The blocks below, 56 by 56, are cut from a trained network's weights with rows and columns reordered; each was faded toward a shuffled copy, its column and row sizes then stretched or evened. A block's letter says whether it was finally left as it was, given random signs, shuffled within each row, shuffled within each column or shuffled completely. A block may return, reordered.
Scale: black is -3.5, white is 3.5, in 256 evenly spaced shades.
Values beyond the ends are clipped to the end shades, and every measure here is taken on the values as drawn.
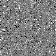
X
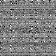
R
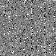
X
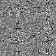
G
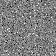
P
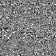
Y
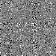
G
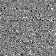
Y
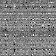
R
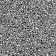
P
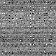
R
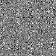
G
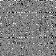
R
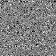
Y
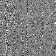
X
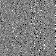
X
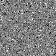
P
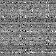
R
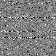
Y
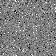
P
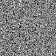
X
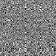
R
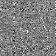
G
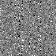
X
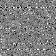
Y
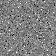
P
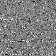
Y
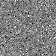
P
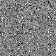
X
